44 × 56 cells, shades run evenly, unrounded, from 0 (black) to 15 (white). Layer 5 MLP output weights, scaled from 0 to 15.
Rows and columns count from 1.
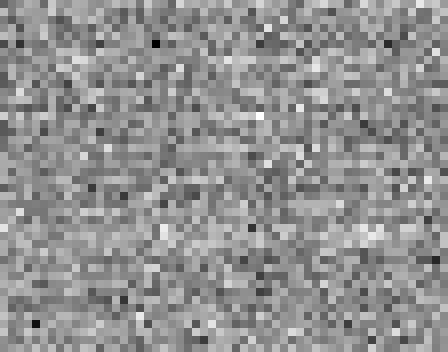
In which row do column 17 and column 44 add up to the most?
8
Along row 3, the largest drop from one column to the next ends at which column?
37
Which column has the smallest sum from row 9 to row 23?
21
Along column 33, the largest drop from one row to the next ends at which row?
6
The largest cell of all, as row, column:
15, 33
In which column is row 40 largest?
18
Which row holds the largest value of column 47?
30
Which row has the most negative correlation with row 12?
35
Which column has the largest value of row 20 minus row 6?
20
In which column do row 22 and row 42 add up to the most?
38
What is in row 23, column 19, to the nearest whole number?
7
